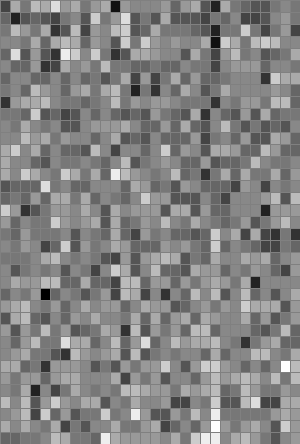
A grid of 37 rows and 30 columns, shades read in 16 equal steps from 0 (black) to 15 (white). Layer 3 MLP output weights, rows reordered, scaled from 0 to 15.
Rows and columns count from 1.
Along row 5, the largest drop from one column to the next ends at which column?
3
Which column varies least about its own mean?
24
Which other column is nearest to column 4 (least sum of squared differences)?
23
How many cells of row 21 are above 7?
13
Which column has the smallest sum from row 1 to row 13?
22
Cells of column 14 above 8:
16
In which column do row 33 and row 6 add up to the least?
6
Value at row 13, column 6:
8
